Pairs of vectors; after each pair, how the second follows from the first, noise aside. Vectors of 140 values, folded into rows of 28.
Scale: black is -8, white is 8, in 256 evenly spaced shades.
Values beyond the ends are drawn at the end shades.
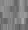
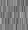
shuffled.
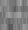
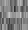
scaled up.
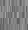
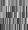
scaled up.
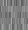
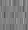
wrapped around, negated, partly zeroed.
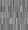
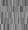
shuffled.
